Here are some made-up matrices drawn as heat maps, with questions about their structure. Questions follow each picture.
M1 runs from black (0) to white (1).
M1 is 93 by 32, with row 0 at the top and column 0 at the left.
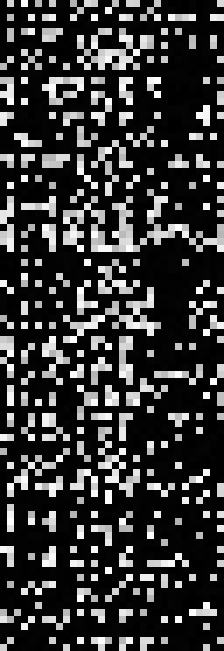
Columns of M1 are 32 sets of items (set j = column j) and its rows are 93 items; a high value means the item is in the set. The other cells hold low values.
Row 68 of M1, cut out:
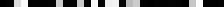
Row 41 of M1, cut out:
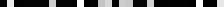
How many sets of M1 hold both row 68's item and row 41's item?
4
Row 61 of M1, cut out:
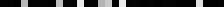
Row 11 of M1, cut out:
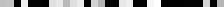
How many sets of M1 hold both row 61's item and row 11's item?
5
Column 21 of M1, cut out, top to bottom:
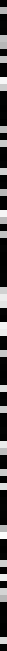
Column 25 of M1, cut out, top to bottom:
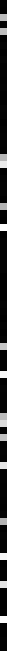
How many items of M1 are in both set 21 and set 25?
0
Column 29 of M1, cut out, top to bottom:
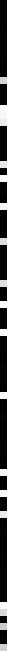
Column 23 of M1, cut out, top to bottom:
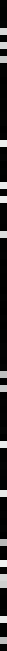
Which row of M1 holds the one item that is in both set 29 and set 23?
70
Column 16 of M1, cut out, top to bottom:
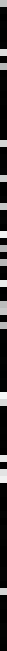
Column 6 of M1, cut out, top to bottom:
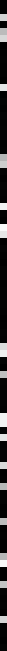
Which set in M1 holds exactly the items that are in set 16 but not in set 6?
19
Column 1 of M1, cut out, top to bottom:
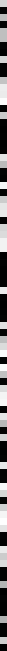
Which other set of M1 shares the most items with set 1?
7
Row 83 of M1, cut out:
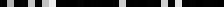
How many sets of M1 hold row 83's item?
7
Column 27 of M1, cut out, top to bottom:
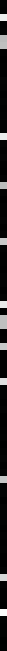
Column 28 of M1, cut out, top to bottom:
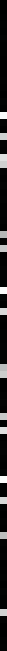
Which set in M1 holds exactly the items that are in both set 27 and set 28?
2
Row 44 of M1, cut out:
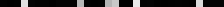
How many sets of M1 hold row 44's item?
6
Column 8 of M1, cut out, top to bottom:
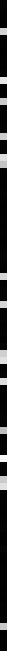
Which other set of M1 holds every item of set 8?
3
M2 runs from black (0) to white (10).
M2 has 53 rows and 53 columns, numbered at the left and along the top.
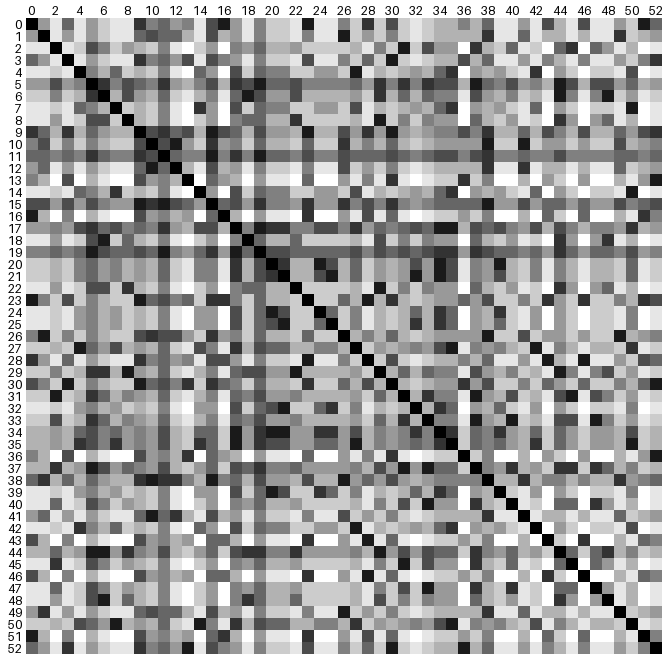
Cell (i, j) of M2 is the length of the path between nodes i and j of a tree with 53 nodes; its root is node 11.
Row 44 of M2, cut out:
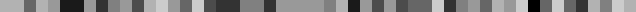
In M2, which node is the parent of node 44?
5
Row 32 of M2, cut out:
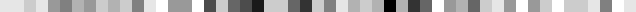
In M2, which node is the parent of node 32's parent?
34
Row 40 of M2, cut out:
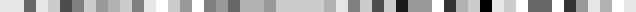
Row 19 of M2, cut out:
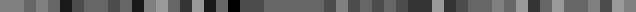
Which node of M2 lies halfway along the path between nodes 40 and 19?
37
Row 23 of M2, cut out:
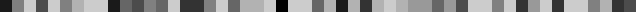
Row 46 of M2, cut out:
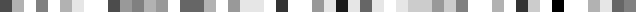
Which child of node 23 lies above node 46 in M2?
28
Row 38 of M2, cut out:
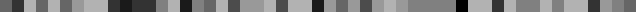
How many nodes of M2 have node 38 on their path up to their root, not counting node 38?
6
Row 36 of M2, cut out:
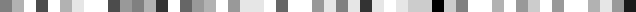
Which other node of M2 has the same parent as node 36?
13
